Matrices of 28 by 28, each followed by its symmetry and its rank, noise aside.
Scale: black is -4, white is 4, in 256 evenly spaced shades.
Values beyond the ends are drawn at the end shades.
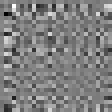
antisymmetric, rank two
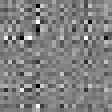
antisymmetric, rank two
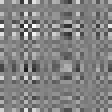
symmetric, rank one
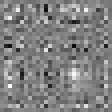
symmetric, rank three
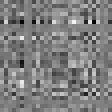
no symmetry, rank two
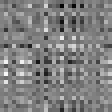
antisymmetric, rank two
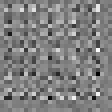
antisymmetric, rank two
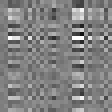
no symmetry, rank one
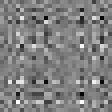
antisymmetric, rank two
